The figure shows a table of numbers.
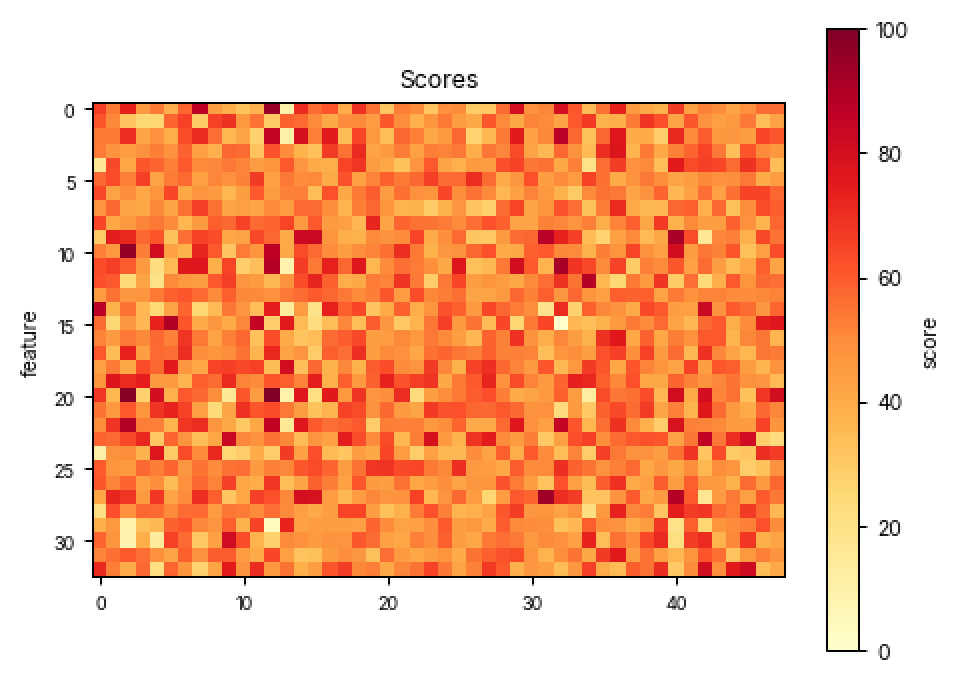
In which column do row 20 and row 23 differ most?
9
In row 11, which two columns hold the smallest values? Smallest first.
13, 4
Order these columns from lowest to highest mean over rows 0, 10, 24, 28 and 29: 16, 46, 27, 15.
27, 16, 15, 46
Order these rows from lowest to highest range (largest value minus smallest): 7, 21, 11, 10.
7, 21, 10, 11
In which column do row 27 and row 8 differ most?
40
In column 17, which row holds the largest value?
23
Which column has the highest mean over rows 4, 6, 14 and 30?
42
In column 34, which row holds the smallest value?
20
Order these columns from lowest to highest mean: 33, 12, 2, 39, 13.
13, 39, 33, 2, 12
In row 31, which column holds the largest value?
36
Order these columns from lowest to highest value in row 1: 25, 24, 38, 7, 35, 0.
7, 35, 25, 24, 0, 38
